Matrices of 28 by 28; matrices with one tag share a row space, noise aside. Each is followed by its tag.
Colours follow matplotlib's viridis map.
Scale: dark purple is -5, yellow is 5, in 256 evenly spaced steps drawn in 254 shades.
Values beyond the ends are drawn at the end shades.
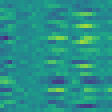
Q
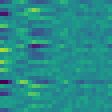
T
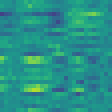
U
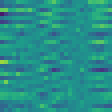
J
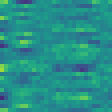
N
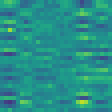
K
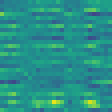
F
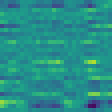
F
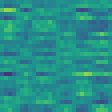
K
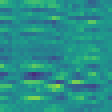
U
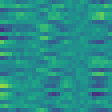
J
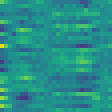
N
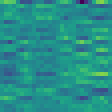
K
